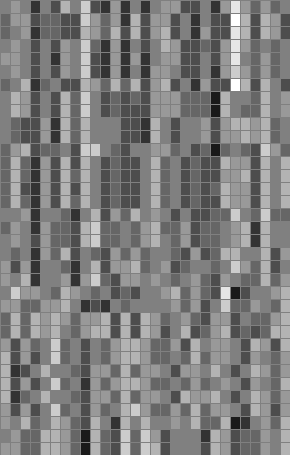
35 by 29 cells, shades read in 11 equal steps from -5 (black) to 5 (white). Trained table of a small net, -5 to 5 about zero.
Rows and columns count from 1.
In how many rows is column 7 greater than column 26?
24
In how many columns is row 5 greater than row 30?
10
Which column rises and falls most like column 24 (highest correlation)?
12
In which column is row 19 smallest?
26
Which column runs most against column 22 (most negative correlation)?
9
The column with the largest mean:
27
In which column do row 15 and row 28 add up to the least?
4
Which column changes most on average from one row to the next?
14
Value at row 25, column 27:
-1
